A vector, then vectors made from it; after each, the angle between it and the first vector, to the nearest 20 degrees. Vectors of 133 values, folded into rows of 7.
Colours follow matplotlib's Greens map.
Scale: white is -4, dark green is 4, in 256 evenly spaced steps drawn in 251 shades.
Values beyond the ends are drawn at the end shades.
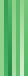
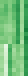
80 degrees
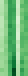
100 degrees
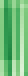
20 degrees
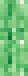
60 degrees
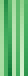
20 degrees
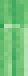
120 degrees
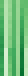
140 degrees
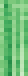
20 degrees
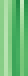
100 degrees
